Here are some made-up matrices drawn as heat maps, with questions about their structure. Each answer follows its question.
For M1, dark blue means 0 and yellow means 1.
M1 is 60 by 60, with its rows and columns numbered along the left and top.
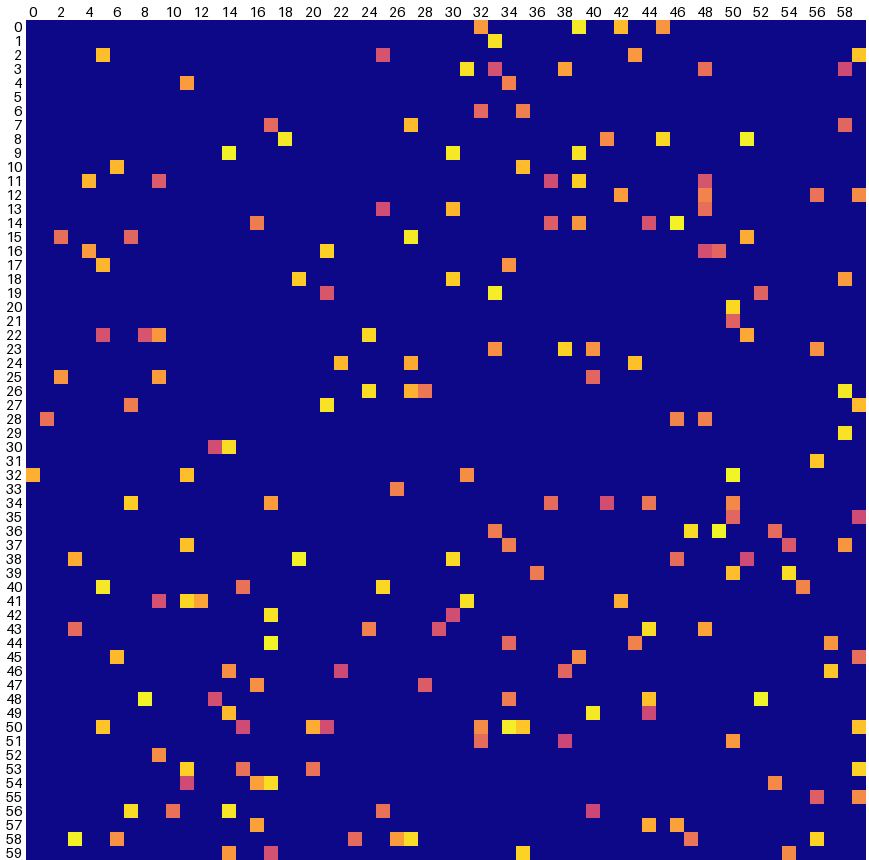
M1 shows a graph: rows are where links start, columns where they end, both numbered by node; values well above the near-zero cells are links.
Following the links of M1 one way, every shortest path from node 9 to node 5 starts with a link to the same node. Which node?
node 39
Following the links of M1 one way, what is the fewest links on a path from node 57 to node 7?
3
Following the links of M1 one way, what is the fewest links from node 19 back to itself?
6
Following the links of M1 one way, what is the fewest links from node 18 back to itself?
5
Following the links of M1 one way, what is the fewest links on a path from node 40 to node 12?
6
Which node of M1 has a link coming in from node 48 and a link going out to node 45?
node 8
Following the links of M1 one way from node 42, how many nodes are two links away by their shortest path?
4
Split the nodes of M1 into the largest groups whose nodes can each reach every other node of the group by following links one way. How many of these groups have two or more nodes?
1
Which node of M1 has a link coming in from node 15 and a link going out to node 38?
node 51
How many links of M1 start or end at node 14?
11
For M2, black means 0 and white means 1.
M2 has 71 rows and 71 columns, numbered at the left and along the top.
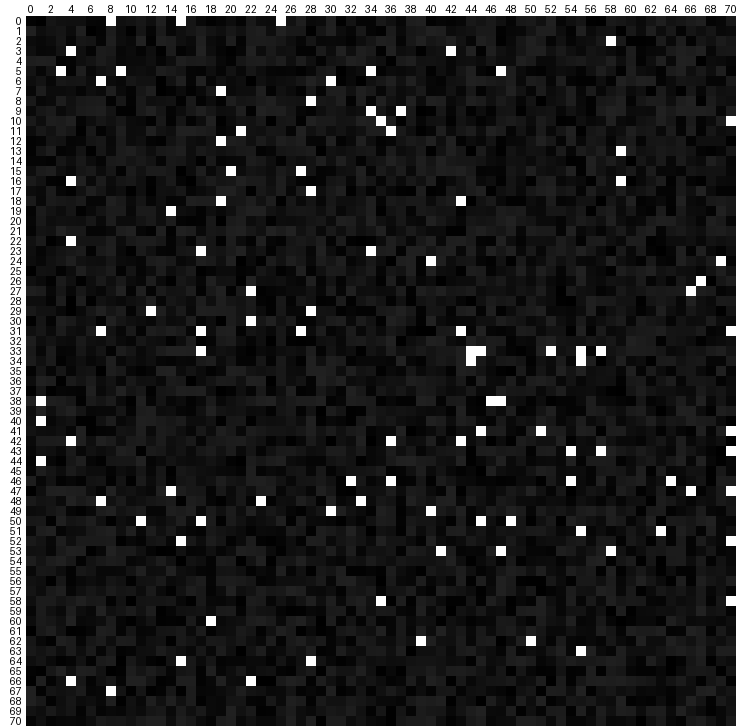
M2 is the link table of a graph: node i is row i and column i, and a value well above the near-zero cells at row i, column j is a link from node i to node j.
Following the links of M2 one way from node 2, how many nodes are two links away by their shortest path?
2
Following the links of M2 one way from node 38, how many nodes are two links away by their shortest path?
7
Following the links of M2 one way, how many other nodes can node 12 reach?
2
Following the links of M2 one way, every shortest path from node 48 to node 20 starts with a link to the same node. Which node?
node 33
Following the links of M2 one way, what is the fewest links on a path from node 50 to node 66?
6
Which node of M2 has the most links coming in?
node 70
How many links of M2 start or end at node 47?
6
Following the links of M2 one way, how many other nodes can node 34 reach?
3
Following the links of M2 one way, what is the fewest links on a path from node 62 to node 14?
5
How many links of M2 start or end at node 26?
1
